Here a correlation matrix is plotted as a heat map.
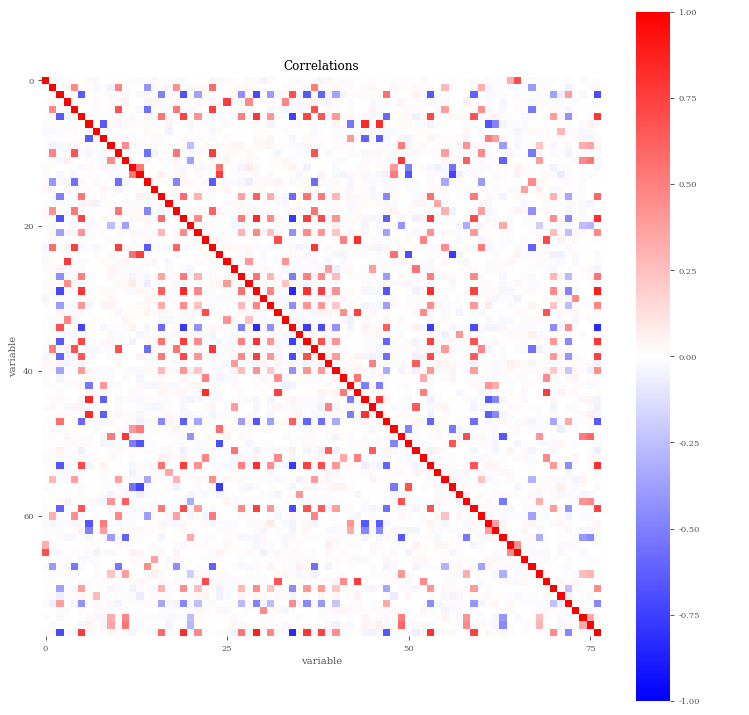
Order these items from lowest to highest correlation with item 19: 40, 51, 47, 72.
47, 72, 51, 40
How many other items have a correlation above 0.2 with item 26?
3
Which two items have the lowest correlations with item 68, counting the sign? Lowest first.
63, 20
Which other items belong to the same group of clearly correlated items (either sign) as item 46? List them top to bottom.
6, 8, 42, 44, 61, 62
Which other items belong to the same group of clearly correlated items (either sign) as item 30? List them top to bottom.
73
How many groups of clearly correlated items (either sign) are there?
14
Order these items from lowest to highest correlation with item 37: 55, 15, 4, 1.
15, 55, 1, 4
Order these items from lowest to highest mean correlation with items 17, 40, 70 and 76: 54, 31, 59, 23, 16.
23, 54, 31, 16, 59
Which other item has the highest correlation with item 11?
49
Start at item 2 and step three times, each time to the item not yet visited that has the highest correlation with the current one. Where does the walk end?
72
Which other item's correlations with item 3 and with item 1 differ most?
25
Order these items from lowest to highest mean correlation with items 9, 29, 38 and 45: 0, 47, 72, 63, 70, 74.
47, 72, 63, 0, 74, 70
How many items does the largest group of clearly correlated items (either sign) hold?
18
